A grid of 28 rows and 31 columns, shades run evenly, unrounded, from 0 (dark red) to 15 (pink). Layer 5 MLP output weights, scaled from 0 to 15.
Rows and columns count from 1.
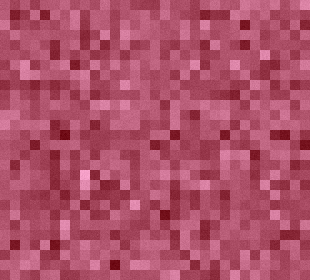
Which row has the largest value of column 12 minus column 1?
7
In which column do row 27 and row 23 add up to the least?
12
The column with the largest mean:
13
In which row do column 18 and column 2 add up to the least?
25
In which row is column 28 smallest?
14
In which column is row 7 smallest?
8
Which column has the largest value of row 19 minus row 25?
2
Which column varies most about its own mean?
9
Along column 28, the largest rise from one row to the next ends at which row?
22
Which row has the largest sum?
11
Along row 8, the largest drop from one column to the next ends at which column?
10
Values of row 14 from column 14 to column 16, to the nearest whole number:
5 6 9
